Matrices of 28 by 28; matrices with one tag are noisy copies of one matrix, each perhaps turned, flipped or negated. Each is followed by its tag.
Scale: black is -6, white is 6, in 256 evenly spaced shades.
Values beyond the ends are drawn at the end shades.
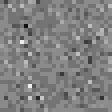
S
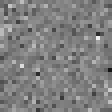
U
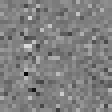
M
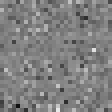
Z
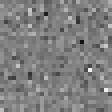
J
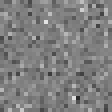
U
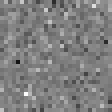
Z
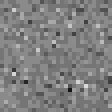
S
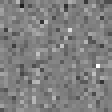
J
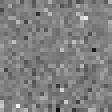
Z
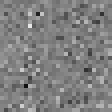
S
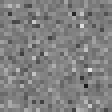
S
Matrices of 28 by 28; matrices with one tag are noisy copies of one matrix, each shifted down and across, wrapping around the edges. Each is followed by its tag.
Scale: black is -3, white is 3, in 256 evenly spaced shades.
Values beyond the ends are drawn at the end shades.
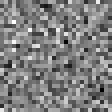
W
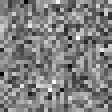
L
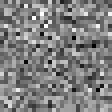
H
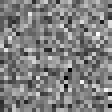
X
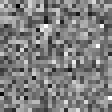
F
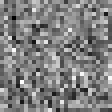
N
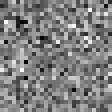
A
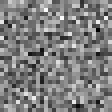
W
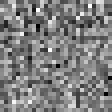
N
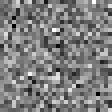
X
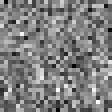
N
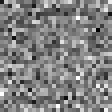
H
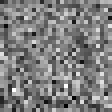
N
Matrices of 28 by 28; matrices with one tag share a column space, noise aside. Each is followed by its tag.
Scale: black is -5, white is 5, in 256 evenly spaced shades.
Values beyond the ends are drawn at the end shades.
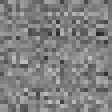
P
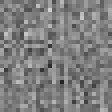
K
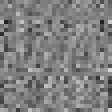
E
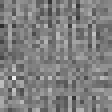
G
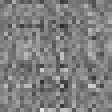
E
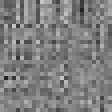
G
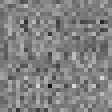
E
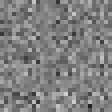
P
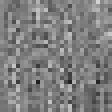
K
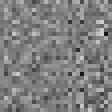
P
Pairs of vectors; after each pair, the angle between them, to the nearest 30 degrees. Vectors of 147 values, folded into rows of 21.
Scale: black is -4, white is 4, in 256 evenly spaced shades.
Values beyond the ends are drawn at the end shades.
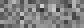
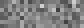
30 degrees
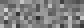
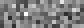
120 degrees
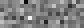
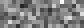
60 degrees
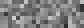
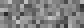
30 degrees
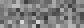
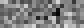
60 degrees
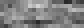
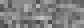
60 degrees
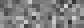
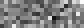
120 degrees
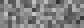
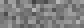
150 degrees
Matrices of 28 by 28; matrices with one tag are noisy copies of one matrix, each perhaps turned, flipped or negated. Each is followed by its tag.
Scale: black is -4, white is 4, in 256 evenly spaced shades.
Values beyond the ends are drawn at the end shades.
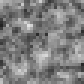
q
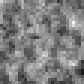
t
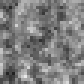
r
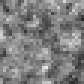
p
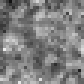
p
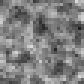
q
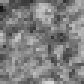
p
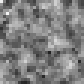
q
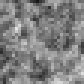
p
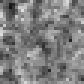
r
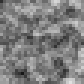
t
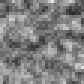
r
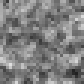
r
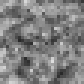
t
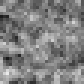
r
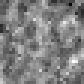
t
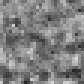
r
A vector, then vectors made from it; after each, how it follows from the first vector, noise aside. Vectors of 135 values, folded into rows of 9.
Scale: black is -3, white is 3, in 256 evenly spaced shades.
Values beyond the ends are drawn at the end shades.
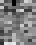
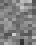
reversed, shrunk.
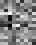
wrapped around.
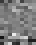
wrapped around, partly zeroed.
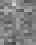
negated, shrunk.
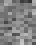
reversed, negated, shrunk.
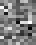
wrapped around.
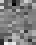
partly zeroed.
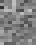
negated, shrunk.
